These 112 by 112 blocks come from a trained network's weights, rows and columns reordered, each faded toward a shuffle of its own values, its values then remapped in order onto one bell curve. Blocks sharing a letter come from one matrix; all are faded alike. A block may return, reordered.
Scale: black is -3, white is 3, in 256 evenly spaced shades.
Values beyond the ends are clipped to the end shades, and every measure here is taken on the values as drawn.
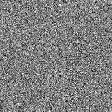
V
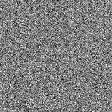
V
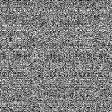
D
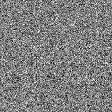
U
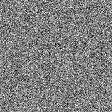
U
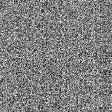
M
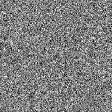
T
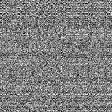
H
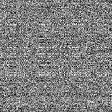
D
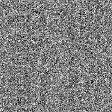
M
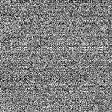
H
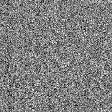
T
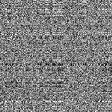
D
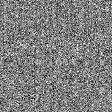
T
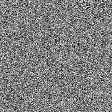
T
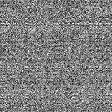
H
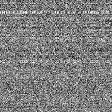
H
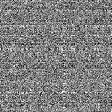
H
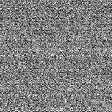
D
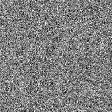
T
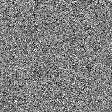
T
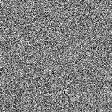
U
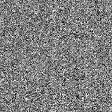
T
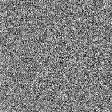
V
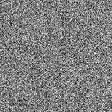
V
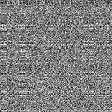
D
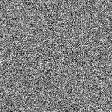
U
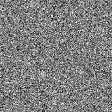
V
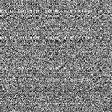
D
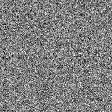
V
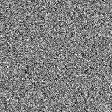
U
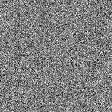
V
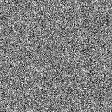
V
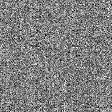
M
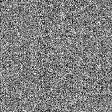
M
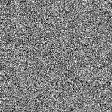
U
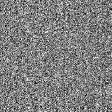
M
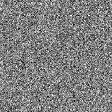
T
